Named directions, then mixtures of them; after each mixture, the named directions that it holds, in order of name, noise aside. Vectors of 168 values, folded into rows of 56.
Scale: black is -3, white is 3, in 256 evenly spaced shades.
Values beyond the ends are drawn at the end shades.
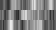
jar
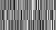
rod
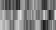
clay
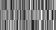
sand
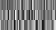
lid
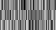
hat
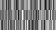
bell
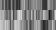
clay.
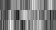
jar.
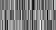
rod, sand.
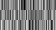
hat.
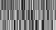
hat, lid, sand.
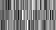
bell, jar, rod.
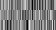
hat, jar, rod.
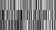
clay, rod.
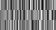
sand.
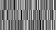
rod.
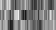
jar.
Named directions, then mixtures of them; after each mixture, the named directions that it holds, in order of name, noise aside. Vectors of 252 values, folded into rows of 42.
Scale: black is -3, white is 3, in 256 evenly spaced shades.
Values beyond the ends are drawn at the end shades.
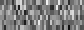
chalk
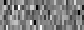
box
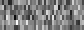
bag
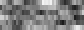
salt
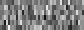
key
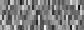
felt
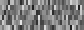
felt.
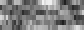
salt.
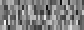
key.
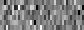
box.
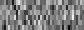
chalk, key.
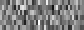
chalk, felt.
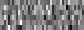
felt, key.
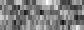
chalk, salt.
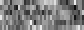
box, salt.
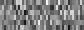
chalk.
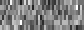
felt, salt.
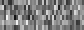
bag.
